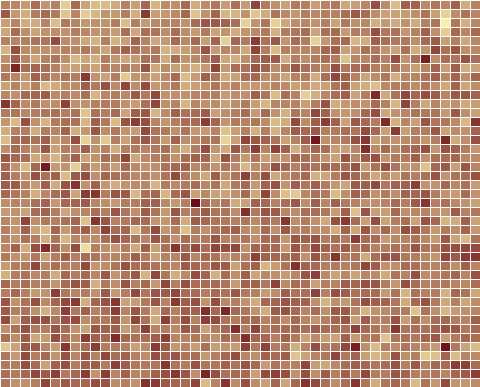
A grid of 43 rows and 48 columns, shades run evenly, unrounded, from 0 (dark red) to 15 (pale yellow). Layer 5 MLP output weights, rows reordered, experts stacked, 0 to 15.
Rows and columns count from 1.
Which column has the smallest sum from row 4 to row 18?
15
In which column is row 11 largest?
31
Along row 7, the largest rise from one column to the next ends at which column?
44
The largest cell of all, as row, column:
3, 45
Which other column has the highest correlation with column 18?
6
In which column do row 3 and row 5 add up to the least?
22
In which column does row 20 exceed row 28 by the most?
32
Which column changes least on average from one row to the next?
17
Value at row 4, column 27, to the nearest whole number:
7
